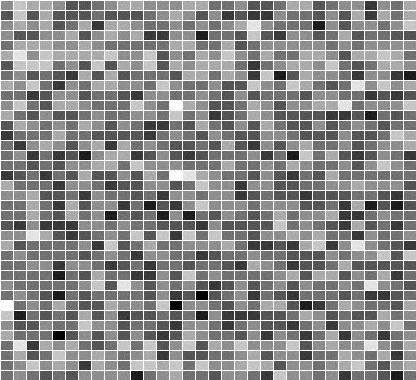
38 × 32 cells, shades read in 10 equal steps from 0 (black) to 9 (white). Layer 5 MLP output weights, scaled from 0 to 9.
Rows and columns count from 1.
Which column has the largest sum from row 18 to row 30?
3
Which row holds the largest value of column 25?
25
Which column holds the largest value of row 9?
28
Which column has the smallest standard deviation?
17
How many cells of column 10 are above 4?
15
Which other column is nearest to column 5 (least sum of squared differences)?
27
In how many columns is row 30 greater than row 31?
6
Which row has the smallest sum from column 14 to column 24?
30
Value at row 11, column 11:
7
